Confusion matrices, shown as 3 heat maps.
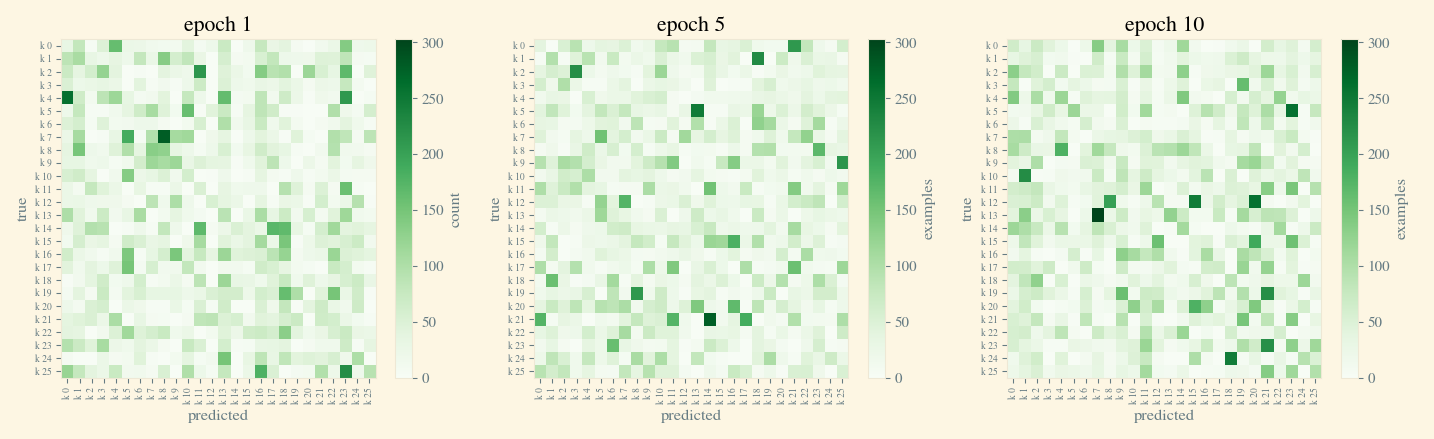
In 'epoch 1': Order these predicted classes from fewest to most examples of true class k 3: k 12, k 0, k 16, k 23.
k 12, k 16, k 0, k 23
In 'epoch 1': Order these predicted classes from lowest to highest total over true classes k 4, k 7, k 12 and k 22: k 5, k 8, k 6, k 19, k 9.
k 6, k 19, k 9, k 5, k 8
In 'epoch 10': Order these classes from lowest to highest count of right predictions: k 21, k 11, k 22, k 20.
k 22, k 21, k 11, k 20
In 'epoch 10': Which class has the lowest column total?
k 5
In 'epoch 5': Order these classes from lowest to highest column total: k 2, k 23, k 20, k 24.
k 24, k 20, k 2, k 23
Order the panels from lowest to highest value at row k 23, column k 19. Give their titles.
epoch 1, epoch 5, epoch 10
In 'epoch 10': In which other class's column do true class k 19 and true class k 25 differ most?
k 9
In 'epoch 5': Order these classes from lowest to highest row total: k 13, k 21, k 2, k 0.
k 13, k 2, k 0, k 21
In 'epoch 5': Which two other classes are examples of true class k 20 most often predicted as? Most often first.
k 16, k 13
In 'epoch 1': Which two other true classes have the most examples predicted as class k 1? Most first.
k 8, k 7
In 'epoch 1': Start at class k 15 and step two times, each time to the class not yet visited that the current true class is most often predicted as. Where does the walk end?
k 13
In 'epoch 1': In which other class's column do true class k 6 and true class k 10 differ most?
k 5
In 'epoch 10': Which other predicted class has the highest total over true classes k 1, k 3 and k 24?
k 18
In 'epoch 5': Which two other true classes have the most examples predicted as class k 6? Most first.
k 23, k 18
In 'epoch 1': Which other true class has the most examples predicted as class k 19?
k 21
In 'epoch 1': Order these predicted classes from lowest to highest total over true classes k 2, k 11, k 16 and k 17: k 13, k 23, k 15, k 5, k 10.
k 15, k 10, k 13, k 5, k 23
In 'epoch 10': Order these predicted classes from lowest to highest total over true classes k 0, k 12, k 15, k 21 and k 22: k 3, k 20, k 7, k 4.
k 3, k 4, k 7, k 20
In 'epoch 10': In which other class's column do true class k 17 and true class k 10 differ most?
k 1
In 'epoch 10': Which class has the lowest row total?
k 6
